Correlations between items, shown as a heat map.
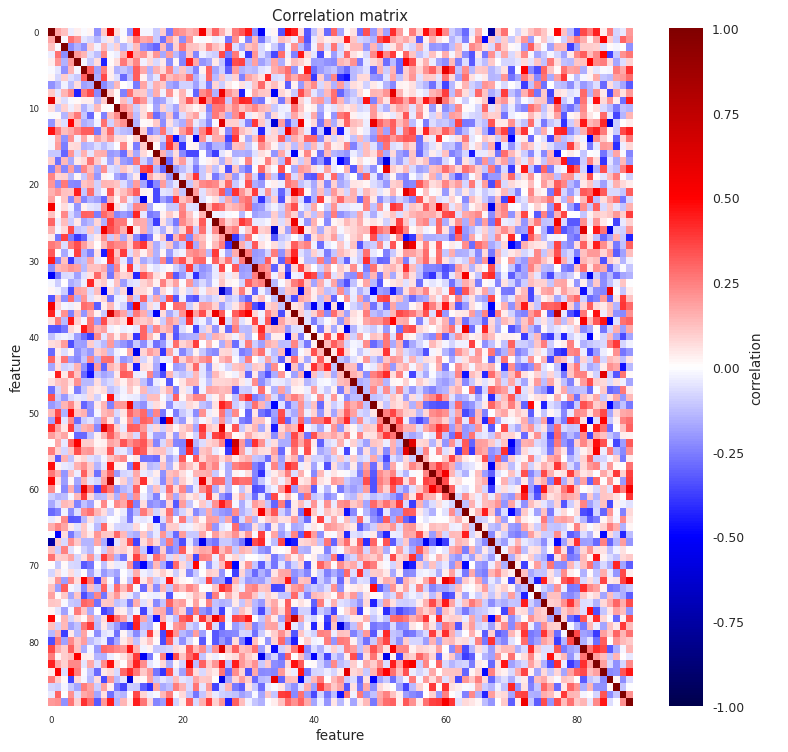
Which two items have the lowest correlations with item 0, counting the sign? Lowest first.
67, 32
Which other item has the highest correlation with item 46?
82
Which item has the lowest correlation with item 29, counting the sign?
8
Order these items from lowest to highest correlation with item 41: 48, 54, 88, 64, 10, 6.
54, 10, 88, 6, 48, 64
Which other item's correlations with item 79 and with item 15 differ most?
86
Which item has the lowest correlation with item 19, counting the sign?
14
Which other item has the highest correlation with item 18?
51
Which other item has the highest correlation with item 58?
60
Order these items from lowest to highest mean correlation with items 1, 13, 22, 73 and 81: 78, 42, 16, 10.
16, 42, 78, 10
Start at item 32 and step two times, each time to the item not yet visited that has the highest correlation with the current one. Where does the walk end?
39
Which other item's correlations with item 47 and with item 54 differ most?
28
